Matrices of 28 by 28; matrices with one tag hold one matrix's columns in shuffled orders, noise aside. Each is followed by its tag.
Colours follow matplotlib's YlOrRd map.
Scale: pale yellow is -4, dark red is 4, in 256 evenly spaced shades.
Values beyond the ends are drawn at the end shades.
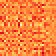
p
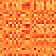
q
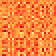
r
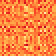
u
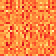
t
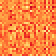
t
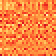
q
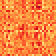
t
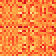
u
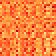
r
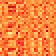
r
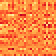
q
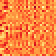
t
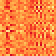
t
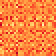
p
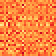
p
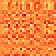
q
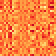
t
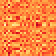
p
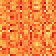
t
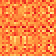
u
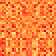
r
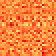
p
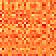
q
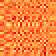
p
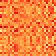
u
